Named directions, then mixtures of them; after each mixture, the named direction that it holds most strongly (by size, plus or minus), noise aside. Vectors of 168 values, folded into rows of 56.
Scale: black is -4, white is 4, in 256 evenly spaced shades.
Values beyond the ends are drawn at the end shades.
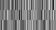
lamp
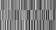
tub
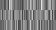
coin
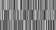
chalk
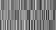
tub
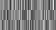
lamp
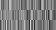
tub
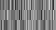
lamp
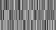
chalk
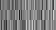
lamp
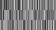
chalk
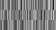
lamp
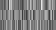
coin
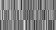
chalk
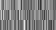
chalk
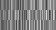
tub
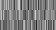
chalk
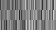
lamp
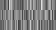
coin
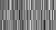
lamp
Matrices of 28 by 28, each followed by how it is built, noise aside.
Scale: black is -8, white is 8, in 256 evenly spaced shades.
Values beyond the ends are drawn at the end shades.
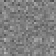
low rank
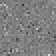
sparse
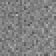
repeating rows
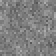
smooth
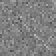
diagonal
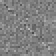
diagonal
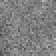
smooth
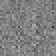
low rank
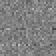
uneven rows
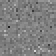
sparse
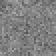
smooth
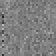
uneven columns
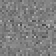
uneven rows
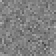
diagonal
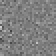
uneven columns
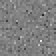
sparse
